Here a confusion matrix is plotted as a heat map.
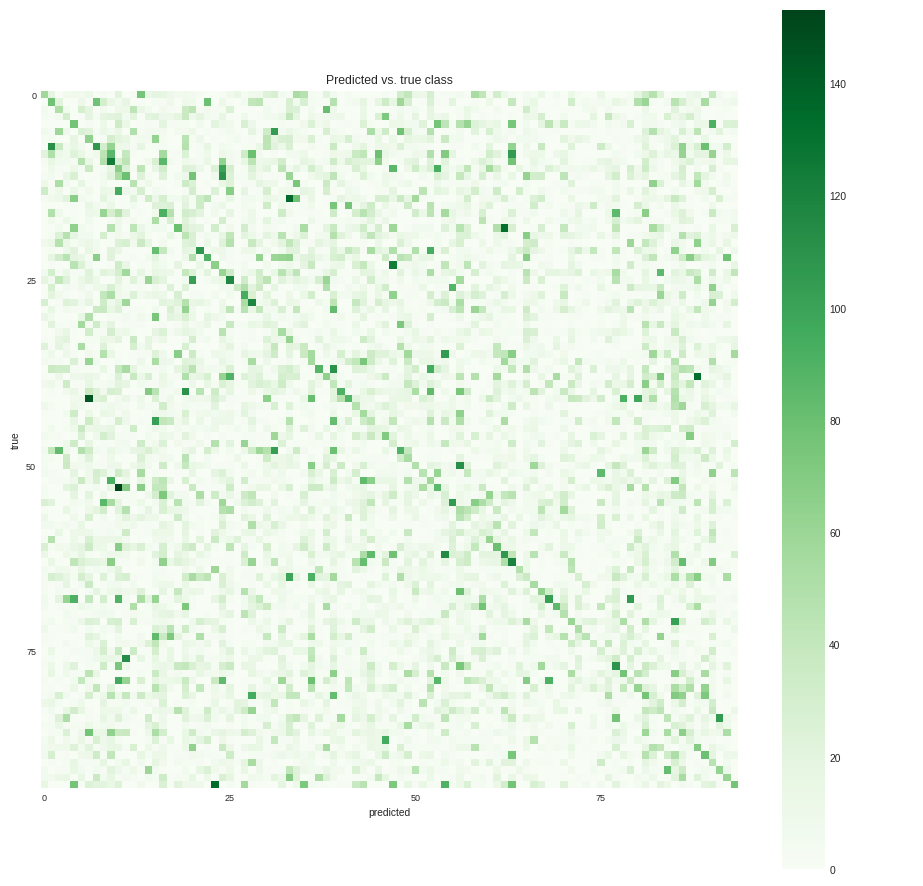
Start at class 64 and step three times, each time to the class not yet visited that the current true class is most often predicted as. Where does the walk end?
27
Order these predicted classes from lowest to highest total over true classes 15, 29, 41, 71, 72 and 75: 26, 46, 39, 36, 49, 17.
26, 46, 49, 17, 36, 39
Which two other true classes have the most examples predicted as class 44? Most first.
62, 52
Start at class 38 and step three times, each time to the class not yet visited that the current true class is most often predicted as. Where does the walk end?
79
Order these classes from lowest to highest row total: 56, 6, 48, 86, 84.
6, 56, 84, 86, 48
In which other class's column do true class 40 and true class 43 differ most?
19
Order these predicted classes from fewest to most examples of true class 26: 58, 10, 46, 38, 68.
68, 10, 58, 46, 38
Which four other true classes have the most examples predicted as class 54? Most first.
62, 35, 93, 8
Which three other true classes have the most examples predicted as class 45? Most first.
8, 9, 92
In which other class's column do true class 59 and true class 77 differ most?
10
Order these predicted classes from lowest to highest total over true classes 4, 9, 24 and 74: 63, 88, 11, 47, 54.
47, 88, 54, 11, 63
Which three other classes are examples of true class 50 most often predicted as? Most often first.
56, 36, 66
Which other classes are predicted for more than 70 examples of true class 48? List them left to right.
2, 31, 39
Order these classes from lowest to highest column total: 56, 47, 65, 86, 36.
47, 65, 36, 56, 86
